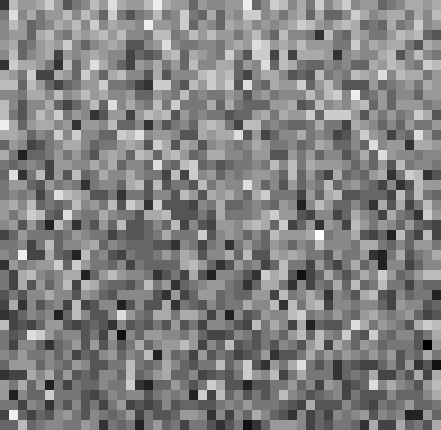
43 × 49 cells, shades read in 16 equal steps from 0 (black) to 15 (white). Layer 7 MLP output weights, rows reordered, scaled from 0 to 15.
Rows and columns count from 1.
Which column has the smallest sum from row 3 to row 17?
3
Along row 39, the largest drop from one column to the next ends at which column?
16
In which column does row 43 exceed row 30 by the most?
49
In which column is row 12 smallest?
11
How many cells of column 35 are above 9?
10
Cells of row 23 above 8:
18
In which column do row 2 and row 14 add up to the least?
38
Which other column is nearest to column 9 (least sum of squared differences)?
27
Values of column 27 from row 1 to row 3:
9 8 9
